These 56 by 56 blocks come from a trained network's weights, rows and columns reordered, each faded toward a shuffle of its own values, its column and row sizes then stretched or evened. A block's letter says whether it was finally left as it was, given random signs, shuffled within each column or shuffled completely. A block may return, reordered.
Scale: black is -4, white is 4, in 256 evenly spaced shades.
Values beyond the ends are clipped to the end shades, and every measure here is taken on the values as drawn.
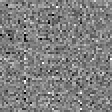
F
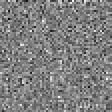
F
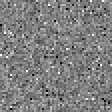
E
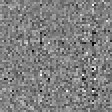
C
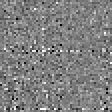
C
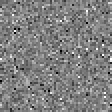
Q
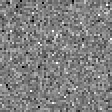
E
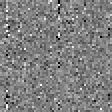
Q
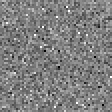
E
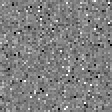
E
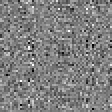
F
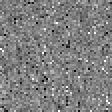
Q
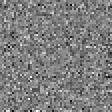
C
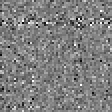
C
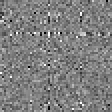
F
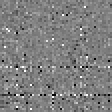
F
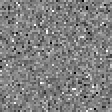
E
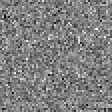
E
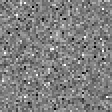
Q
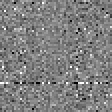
F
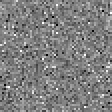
Q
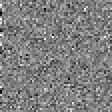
Q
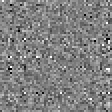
C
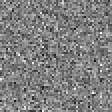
Q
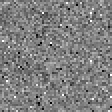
E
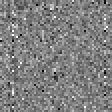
Q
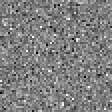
E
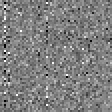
Q
